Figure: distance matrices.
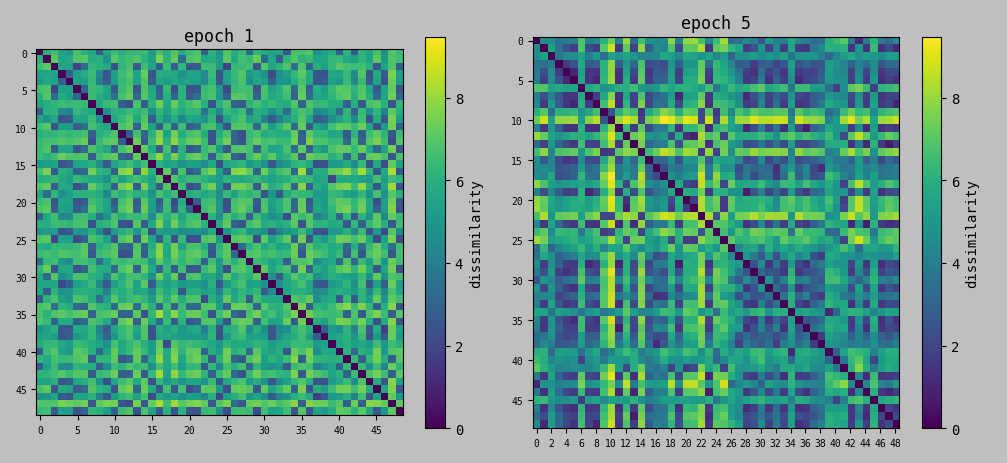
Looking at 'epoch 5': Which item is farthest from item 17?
10
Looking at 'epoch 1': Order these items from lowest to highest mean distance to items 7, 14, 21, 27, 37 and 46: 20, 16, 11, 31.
11, 31, 20, 16
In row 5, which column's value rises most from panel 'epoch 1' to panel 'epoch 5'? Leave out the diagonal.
10
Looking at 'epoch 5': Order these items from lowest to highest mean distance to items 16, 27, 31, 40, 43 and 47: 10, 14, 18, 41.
41, 18, 14, 10
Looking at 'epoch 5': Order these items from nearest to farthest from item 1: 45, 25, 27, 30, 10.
30, 27, 45, 25, 10
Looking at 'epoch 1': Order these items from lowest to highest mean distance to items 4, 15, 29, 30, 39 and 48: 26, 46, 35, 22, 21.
46, 21, 22, 26, 35
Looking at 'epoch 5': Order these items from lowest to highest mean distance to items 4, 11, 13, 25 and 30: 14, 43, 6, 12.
43, 12, 6, 14
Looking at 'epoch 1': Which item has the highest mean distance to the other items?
47
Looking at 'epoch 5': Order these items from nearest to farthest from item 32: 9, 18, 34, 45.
18, 45, 34, 9
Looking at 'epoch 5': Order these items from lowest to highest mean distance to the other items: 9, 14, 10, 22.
9, 14, 22, 10
